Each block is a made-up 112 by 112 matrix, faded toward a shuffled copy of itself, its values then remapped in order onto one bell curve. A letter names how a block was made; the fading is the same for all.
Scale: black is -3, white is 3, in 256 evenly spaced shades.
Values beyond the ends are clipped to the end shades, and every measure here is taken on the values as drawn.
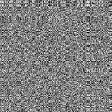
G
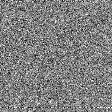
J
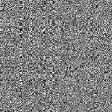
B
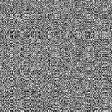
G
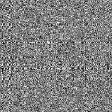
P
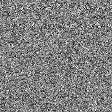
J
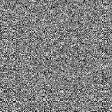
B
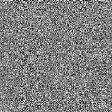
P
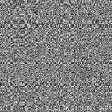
G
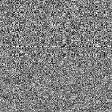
P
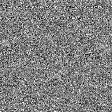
J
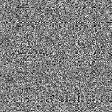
P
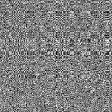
G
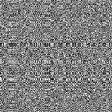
G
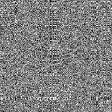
B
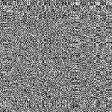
G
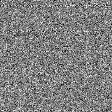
J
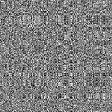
G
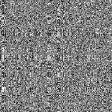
B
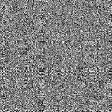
B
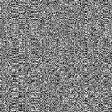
G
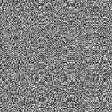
G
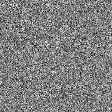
J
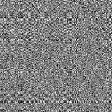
G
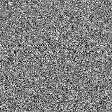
J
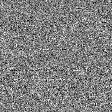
J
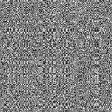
G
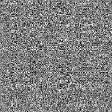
P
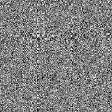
B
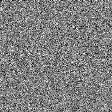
J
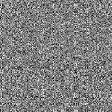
B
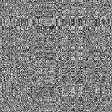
G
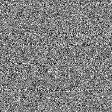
J
